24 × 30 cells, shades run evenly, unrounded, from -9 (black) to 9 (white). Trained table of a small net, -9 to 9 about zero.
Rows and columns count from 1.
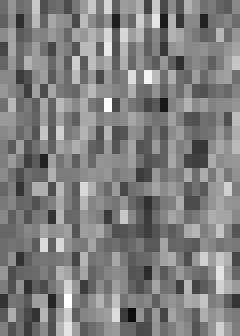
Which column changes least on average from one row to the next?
27
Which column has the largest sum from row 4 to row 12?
14
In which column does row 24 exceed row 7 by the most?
9
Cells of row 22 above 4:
3
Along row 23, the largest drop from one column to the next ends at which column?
16
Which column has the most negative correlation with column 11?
10
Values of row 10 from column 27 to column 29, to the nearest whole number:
-1 2 -1
